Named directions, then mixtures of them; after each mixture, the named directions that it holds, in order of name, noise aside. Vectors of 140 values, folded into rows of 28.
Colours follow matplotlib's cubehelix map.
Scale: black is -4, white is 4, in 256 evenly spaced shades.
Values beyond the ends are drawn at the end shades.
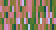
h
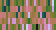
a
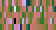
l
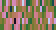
h, l.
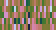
a, h, l.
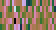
l.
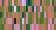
l.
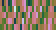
a, l.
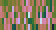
a, h.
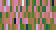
a, h, l.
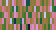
a, h, l.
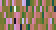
l.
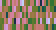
h, l.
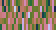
a, l.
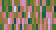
a, h, l.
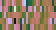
l.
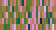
h.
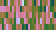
a, h.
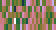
h, l.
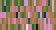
a.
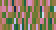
a, l.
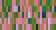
a, h, l.
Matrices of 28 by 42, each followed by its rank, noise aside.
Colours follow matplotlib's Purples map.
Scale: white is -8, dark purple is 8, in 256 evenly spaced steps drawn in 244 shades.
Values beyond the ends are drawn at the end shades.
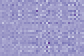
three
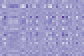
two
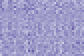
six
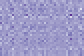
three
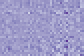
four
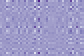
two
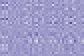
three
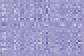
three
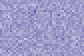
eight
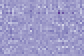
six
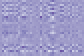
two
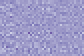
four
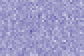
eight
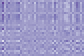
two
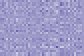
three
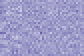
six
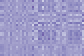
two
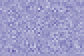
six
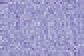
eight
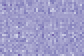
six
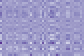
two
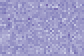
six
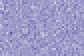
eight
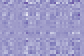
two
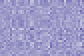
four
